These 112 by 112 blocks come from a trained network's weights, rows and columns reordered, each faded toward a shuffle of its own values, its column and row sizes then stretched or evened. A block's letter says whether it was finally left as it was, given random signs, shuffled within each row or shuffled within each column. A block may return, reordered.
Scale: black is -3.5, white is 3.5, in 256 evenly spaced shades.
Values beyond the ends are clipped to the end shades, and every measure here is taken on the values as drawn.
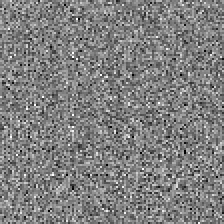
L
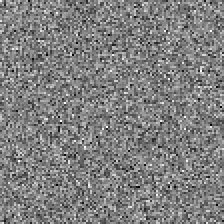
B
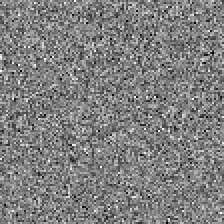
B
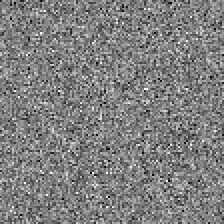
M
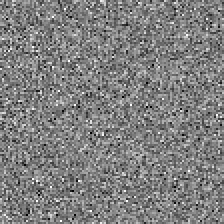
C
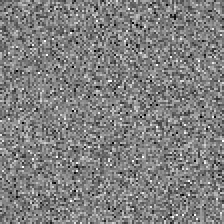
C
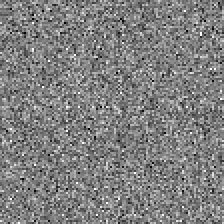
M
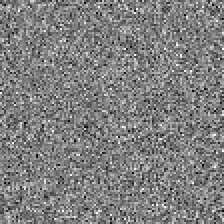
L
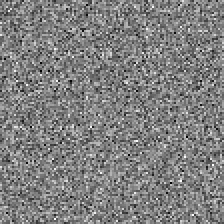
M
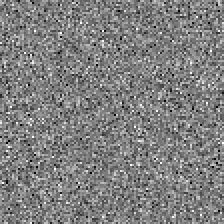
C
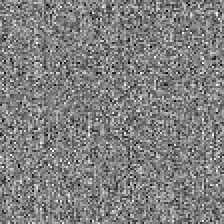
L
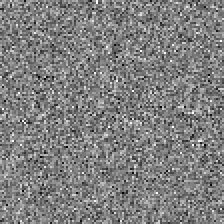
B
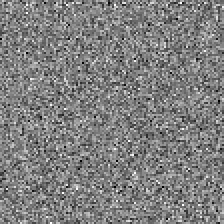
M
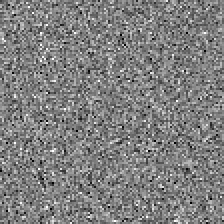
L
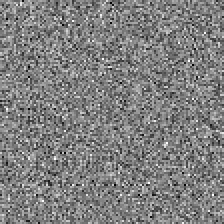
L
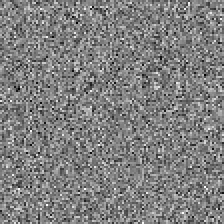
L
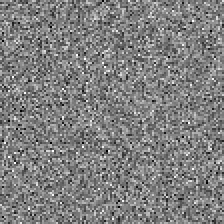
C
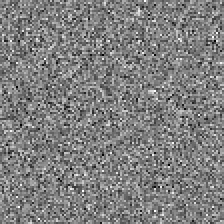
M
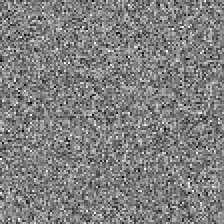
C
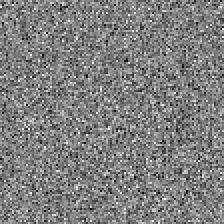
B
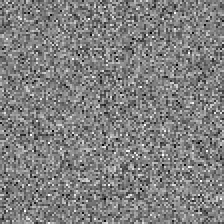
M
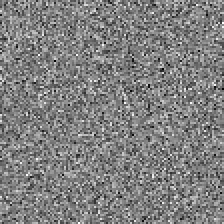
M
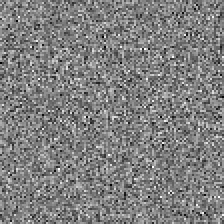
B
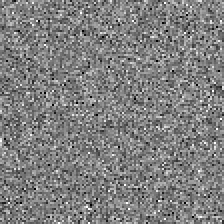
B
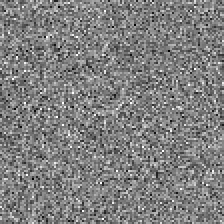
B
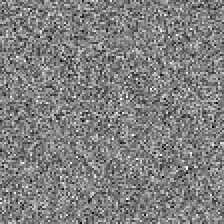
B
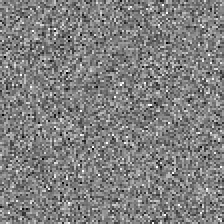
C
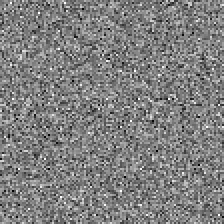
B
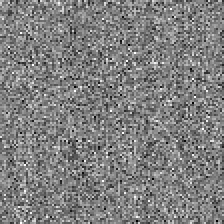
L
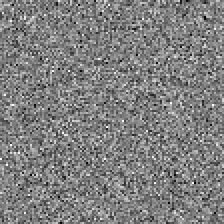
B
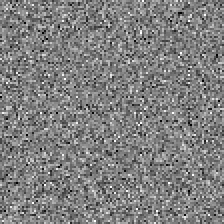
L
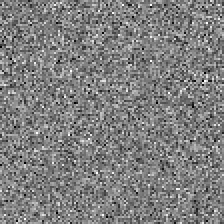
M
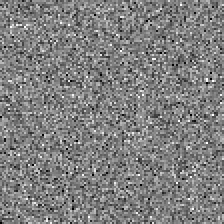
B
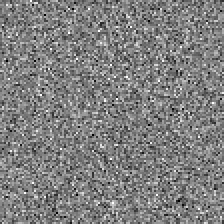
C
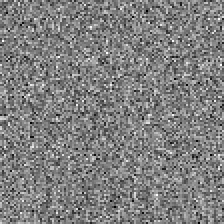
L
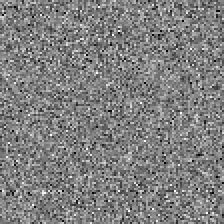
B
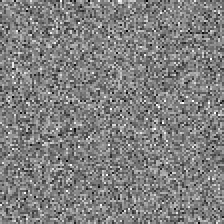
L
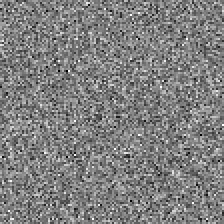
B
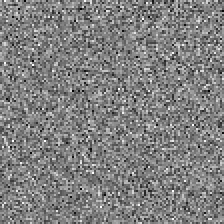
M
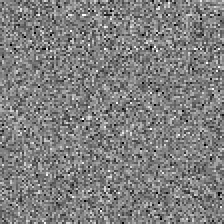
M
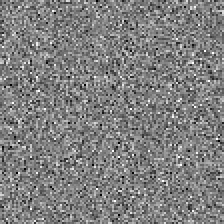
L
